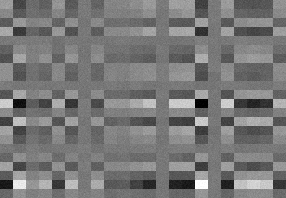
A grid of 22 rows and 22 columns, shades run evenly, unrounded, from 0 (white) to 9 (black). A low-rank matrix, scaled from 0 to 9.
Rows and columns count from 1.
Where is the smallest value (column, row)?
16, 21
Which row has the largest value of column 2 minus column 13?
12
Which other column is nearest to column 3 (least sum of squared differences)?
8
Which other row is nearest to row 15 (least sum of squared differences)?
19
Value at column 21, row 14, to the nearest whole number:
3
